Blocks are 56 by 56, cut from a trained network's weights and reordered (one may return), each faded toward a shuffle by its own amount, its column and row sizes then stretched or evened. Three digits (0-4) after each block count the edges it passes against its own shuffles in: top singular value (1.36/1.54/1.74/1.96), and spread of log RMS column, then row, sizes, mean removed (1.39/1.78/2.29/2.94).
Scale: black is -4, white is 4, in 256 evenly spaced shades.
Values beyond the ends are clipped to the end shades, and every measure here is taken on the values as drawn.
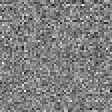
3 1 1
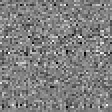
2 0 3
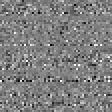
1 1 4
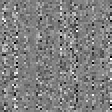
0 4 1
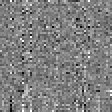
3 3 1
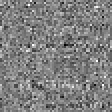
4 1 2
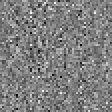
2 2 0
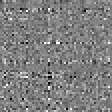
3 2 3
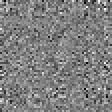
3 2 2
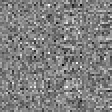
4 2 1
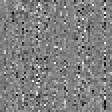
1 4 0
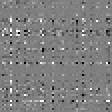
2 3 4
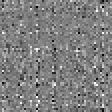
1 4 2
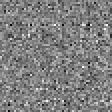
2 0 2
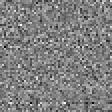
1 0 1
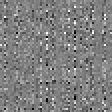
1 4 1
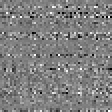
1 2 4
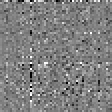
2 3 3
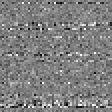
3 0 4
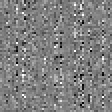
1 4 1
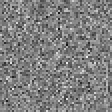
1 1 0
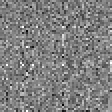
2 3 1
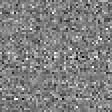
1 1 3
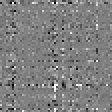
2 3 3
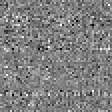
0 1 3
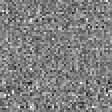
2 0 2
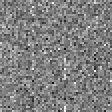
1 1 0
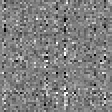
1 3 2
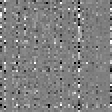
2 4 2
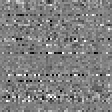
1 1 4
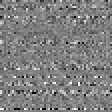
4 1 4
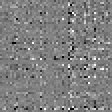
1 3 3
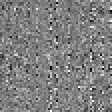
0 4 1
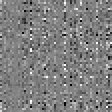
3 4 2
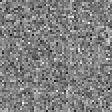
0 1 1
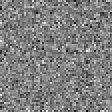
0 1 1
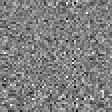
3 1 2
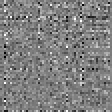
3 3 3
